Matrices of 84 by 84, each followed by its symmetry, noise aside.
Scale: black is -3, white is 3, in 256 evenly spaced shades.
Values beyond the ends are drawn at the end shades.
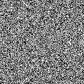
mirrored top to bottom.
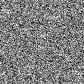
same after a half turn.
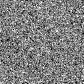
antisymmetric.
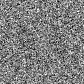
same after a half turn.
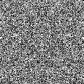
mirrored left to right.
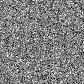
symmetric across the other diagonal.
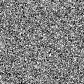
no symmetry.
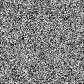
mirrored left to right.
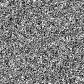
same after a half turn.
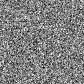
no symmetry.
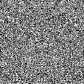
mirrored left to right.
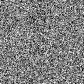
antisymmetric.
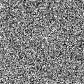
symmetric across the other diagonal.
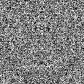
mirrored left to right.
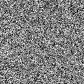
antisymmetric.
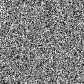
no symmetry.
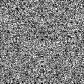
mirrored left to right.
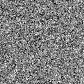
no symmetry.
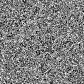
symmetric.
